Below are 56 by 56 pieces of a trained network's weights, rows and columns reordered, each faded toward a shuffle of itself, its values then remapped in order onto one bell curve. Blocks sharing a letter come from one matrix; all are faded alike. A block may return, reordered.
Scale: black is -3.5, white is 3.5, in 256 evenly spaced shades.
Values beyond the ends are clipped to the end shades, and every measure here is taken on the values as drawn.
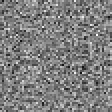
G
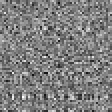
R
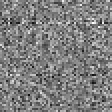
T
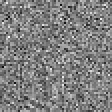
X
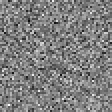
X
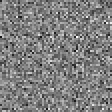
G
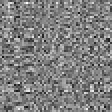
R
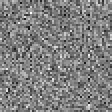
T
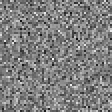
X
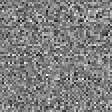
G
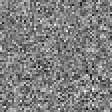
T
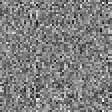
T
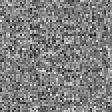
G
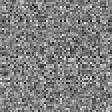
R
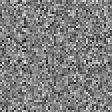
T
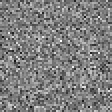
X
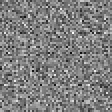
G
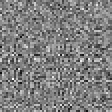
R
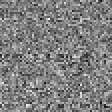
R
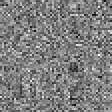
G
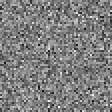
T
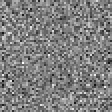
T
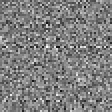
T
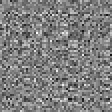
R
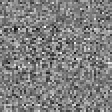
G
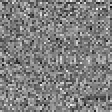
G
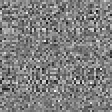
R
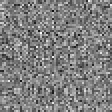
G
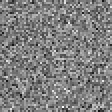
X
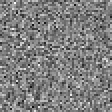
X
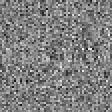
G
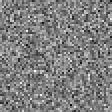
X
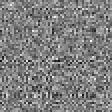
R
